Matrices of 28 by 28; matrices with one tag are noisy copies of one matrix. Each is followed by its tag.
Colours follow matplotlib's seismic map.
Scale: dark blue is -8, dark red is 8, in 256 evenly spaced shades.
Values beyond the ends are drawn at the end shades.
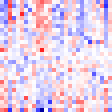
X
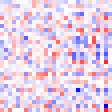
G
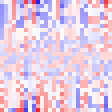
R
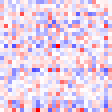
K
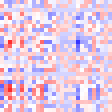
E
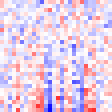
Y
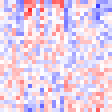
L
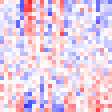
L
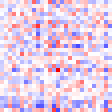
K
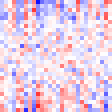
R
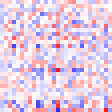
K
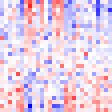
L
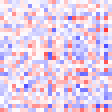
G
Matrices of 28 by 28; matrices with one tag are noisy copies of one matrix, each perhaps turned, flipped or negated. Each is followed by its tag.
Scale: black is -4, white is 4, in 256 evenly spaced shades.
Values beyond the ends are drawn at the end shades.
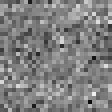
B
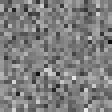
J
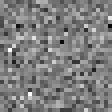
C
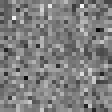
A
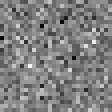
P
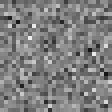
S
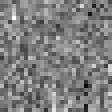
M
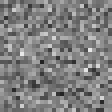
P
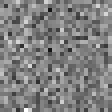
C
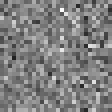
C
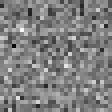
A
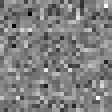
A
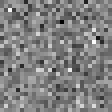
P
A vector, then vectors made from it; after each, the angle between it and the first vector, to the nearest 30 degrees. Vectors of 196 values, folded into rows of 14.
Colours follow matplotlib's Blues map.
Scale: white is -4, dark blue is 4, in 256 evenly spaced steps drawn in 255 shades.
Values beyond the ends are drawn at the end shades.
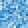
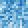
60 degrees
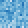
60 degrees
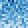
60 degrees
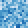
30 degrees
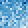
90 degrees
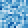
150 degrees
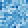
150 degrees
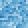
30 degrees
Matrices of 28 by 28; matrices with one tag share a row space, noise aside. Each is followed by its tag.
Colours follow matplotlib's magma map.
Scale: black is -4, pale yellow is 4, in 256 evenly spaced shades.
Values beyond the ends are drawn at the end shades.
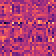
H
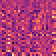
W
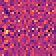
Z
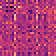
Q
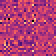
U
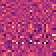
W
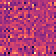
U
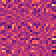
W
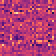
H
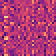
Z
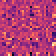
W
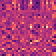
W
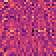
Z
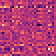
H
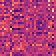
H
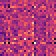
U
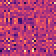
U
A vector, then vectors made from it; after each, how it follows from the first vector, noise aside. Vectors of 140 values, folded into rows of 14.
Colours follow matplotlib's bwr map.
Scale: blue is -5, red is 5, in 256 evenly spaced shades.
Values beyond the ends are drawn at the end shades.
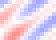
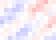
reversed, shrunk.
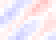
reversed, shrunk.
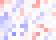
negated, partly zeroed.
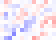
negated, partly zeroed.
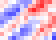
reversed, scaled up.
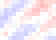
reversed, shrunk.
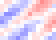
reversed.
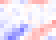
negated, partly zeroed.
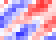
reversed, scaled up.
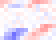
negated, partly zeroed.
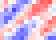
reversed, scaled up.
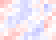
wrapped around, shrunk.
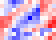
wrapped around, scaled up.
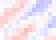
reversed, negated, shrunk.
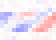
negated, partly zeroed.
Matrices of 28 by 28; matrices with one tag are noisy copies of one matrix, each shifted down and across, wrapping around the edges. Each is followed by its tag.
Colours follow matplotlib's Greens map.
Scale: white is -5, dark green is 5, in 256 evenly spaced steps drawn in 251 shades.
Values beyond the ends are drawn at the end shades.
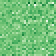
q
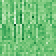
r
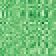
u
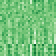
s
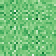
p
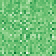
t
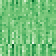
s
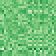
q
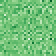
p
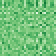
u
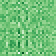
u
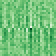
s
